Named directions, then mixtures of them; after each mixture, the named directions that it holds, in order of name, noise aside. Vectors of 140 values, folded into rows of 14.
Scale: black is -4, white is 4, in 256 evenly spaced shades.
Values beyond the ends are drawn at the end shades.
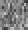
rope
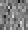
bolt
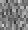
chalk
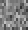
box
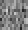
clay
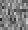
clay, rope.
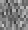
chalk.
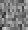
bolt, clay, rope.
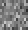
box.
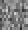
clay.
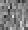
bolt, rope.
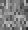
box.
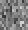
bolt, chalk.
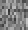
bolt, clay, rope.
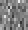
bolt.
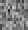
bolt, box, clay.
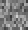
box, rope.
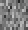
bolt, box.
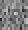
clay.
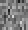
bolt, clay.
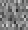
box, chalk, clay.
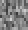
box, clay.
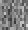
bolt, chalk, rope.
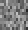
bolt, box.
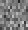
bolt, box.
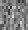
bolt.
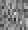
bolt, clay, rope.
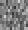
bolt, box.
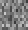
box, chalk, rope.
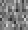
box, chalk, clay.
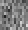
bolt, chalk, rope.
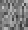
rope.
